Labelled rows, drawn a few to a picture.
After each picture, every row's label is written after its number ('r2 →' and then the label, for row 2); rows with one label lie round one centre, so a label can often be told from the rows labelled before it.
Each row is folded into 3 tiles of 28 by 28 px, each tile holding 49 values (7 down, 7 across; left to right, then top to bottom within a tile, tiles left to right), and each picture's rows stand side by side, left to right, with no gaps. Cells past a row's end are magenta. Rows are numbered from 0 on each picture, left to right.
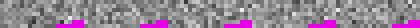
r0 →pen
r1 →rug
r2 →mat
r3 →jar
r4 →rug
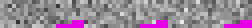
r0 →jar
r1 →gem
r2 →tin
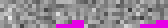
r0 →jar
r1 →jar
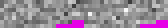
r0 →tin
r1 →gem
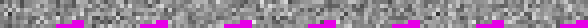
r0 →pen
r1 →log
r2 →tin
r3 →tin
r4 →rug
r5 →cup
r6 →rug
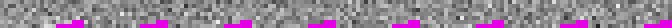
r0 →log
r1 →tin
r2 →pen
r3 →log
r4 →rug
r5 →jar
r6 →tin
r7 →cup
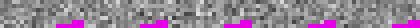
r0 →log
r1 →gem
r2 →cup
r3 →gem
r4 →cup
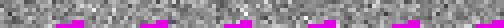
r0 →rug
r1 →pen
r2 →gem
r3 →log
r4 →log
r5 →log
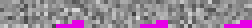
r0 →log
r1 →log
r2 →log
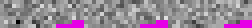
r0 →rug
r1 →rug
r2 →tin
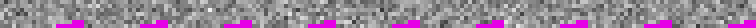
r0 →cup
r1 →jar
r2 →gem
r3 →tin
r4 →jar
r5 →tin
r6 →jar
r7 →log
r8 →pen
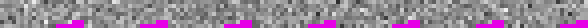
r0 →gem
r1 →gem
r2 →jar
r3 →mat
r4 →pen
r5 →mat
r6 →rug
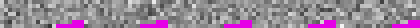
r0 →cup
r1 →tin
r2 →gem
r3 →jar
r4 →gem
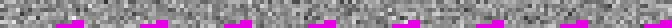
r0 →jar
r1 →log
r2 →jar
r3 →rug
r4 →gem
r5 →mat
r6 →tin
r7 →gem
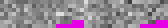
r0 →jar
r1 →tin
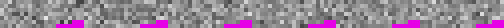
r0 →tin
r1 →jar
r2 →pen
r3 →mat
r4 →cup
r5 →rug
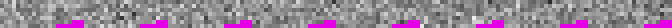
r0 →rug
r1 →log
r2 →jar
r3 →tin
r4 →tin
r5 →log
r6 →rug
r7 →tin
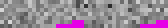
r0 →tin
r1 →mat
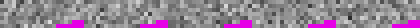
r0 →pen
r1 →pen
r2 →mat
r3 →jar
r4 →jar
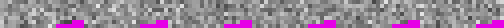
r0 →tin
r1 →pen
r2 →jar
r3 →cup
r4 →tin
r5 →jar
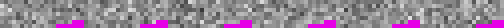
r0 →jar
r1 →pen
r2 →gem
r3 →log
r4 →cup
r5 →rug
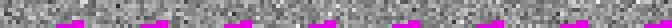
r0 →rug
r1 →rug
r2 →cup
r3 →gem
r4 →jar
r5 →mat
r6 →jar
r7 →tin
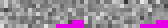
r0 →log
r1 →tin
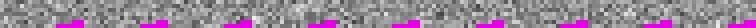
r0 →tin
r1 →jar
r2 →tin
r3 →rug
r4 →cup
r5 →jar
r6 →jar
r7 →gem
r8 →log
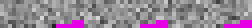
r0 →mat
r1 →rug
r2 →gem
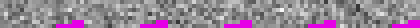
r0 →gem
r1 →tin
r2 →mat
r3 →pen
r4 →gem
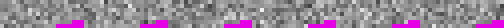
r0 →log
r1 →pen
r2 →cup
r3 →jar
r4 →rug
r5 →cup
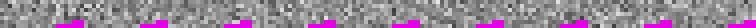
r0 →mat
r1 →jar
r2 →gem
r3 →cup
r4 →rug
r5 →log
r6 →mat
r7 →cup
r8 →pen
